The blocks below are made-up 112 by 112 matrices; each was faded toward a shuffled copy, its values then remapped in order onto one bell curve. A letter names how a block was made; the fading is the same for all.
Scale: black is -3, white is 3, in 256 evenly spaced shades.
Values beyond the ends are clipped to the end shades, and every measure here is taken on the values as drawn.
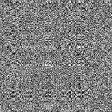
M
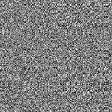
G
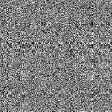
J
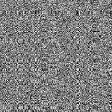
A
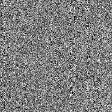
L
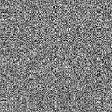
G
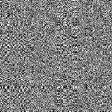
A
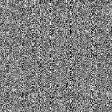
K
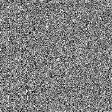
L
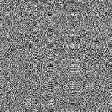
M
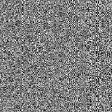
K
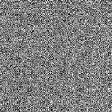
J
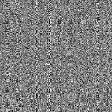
K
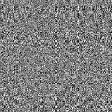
J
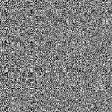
J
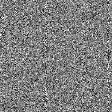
L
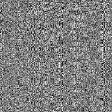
K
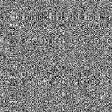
M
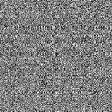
M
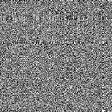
M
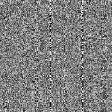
K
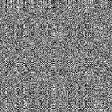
A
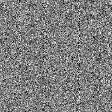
L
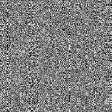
K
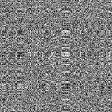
A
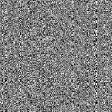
K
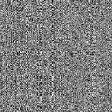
K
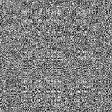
M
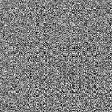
J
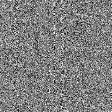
L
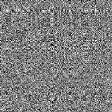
J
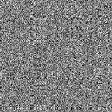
M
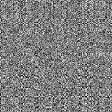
A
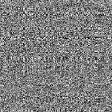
J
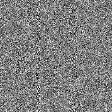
L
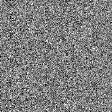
L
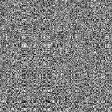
A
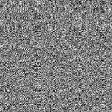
G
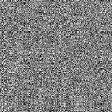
J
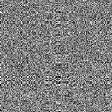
A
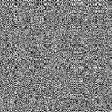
A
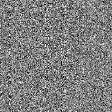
L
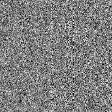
L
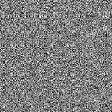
G
